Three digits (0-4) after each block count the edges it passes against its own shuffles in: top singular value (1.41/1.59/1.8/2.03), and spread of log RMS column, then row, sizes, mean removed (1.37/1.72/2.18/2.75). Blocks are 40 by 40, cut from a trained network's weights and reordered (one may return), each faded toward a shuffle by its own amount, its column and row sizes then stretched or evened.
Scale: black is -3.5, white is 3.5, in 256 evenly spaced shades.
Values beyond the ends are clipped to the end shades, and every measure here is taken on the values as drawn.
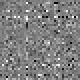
0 3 3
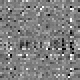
3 2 3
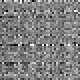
4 0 4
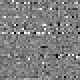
1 0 3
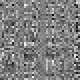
3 4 0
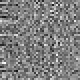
3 2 1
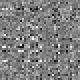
3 2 3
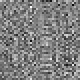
4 2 1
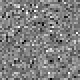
2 0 1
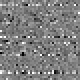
3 0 3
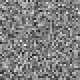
0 0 0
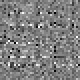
2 1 2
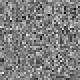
2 1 0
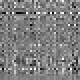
2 2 4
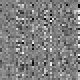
1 4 1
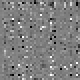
1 3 2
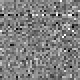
3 1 2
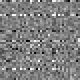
4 0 3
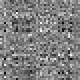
4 3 2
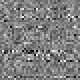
4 0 3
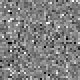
0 1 0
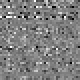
2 1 4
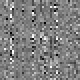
1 4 0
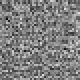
2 0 0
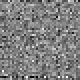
1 1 2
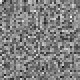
2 1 0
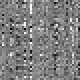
1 4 1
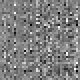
1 4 1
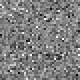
2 0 0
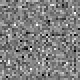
1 1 1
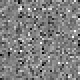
1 2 0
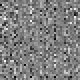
0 4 0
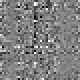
2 4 2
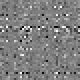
3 2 3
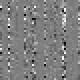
2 4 0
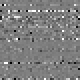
2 0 4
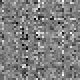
1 4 1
